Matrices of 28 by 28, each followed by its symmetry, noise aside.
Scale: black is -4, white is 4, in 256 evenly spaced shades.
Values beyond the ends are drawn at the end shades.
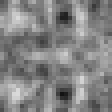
mirrored top to bottom.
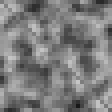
same after a half turn.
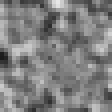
antisymmetric.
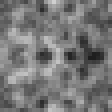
mirrored top to bottom.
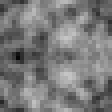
mirrored top to bottom.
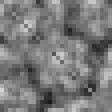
symmetric.
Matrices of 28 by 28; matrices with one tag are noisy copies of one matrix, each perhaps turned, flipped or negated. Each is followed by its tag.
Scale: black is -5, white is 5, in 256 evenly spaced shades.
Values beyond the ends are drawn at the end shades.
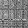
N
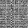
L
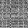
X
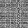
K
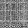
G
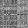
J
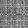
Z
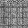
G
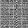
L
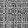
Z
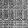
N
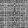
Z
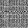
L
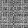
Z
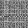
L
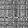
X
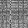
X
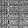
N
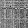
N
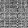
X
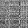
N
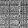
N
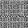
L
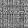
L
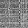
N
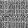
L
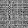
K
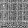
G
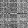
J
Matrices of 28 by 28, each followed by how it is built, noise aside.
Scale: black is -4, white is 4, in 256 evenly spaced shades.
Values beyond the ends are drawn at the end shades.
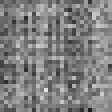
blocks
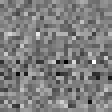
uneven rows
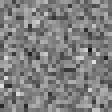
noise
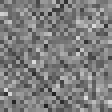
Toeplitz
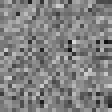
blocks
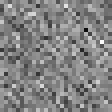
Toeplitz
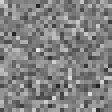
noise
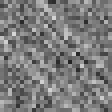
Toeplitz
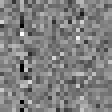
uneven columns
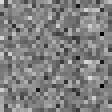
repeating rows
